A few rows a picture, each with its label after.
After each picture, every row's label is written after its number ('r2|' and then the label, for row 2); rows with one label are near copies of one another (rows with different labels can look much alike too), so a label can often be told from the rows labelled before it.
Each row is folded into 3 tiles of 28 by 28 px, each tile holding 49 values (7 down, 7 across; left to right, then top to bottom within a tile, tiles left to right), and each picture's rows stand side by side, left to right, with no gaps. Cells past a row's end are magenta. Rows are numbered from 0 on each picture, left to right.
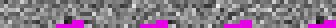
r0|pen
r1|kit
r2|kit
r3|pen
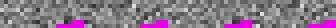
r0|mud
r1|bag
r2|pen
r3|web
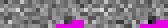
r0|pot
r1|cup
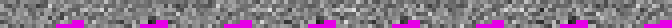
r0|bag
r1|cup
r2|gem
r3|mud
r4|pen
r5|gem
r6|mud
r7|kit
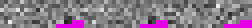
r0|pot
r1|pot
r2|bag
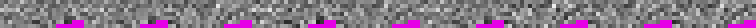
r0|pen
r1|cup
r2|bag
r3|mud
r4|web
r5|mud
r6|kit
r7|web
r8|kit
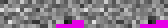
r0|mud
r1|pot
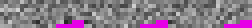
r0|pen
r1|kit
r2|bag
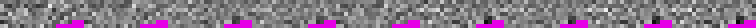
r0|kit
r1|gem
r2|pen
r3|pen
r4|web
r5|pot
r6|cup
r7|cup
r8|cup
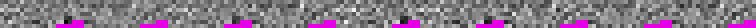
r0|cup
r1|bag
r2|cup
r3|gem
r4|pot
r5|cup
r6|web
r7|gem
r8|bag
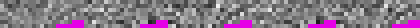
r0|gem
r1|mud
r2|gem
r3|mud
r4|kit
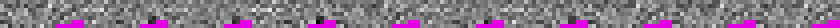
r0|kit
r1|pot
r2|pot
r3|cup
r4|bag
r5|mud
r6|pot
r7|gem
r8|gem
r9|web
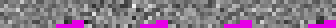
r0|pen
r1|gem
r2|web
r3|pot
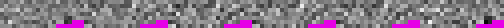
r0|pot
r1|web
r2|web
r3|kit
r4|bag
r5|pot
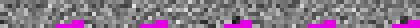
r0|kit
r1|web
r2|mud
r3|kit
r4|cup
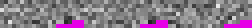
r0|pot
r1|cup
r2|bag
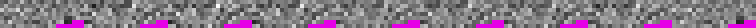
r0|pot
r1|gem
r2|kit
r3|kit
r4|web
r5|gem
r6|kit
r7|bag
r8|cup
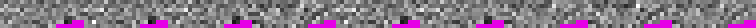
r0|pen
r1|pot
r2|pot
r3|kit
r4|pot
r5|cup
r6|gem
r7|gem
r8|kit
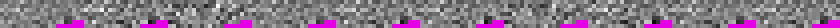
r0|pen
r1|mud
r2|kit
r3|pen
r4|pen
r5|pen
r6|bag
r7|mud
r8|mud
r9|pen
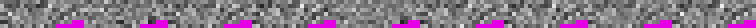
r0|gem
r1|pen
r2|web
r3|web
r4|pot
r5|kit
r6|web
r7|kit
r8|gem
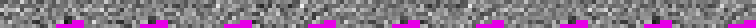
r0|pen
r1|mud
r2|bag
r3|bag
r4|mud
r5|gem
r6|cup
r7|cup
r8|kit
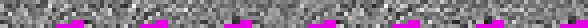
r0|web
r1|kit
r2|cup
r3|bag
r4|kit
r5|mud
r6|cup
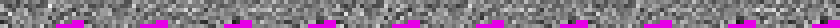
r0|gem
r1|web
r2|mud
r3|mud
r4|web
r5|bag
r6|mud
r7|gem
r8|cup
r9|cup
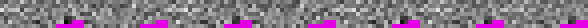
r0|pen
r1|kit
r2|mud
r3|gem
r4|pen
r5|mud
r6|mud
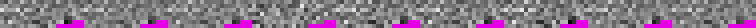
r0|mud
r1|cup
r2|mud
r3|web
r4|mud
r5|pot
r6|mud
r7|cup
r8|mud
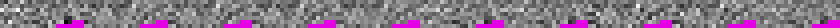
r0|pot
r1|bag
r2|bag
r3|bag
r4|gem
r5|mud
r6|pen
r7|bag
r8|kit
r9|mud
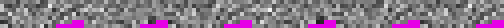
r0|gem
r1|cup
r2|kit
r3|pot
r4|web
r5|kit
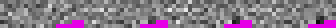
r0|kit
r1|mud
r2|pot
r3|cup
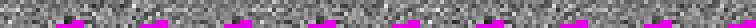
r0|pot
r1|gem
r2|cup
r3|mud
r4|bag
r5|pot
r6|web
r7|pen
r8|web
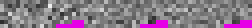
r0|gem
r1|pot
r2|cup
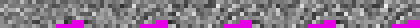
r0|pen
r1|bag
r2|web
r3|kit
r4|kit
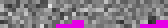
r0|gem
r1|pen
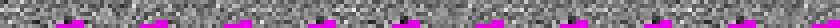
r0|mud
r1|bag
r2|web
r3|pot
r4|cup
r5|web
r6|cup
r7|cup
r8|mud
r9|gem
